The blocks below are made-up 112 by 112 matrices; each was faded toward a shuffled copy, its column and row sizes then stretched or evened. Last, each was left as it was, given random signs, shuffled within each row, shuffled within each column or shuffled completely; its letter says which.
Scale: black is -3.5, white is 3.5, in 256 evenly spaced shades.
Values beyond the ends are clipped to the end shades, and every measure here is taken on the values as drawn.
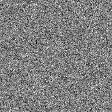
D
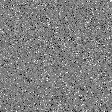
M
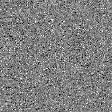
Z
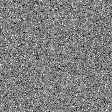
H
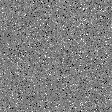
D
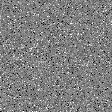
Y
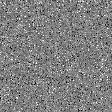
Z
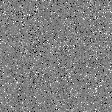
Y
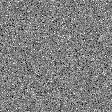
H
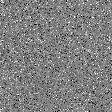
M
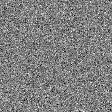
D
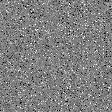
D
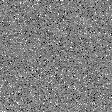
M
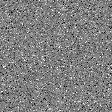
M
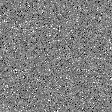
Y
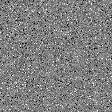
Z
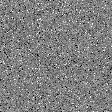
D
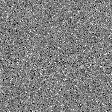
M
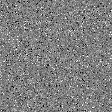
Y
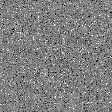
Z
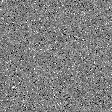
H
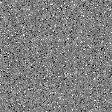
Y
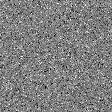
H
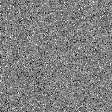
Z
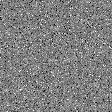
M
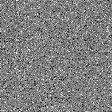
Z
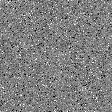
M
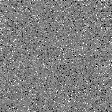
Z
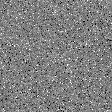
H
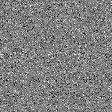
Z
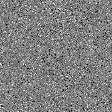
D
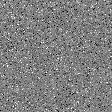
H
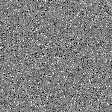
H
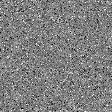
Y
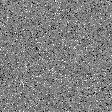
H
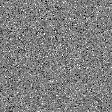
Z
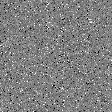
Y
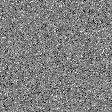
H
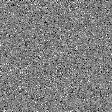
Z
